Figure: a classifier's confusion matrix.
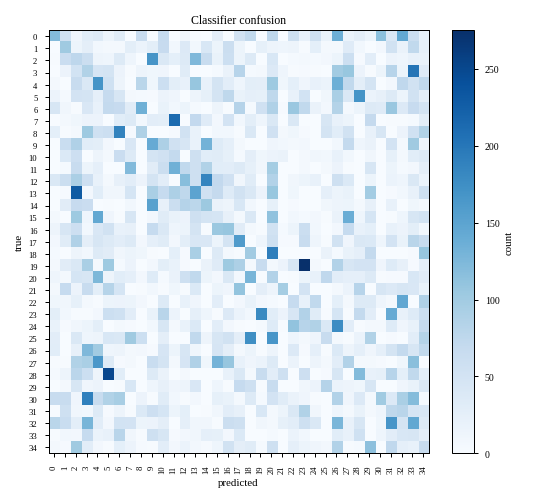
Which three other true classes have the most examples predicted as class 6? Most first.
8, 30, 33
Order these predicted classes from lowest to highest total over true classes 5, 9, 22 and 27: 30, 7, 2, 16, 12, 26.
30, 7, 12, 26, 16, 2
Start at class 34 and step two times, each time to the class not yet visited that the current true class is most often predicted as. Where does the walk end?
25
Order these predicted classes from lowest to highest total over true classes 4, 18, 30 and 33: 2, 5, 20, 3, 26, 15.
2, 15, 5, 26, 3, 20
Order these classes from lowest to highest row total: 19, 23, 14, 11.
14, 11, 23, 19
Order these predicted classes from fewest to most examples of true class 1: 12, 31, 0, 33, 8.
0, 8, 12, 31, 33
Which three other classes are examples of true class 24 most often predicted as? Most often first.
26, 22, 23
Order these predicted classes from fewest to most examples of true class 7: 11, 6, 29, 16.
6, 16, 29, 11
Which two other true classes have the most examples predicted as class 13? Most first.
2, 4
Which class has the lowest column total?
21
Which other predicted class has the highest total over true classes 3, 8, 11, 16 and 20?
33
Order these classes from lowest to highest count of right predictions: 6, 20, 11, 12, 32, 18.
32, 6, 20, 18, 12, 11
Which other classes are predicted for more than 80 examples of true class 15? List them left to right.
2, 4, 20, 27
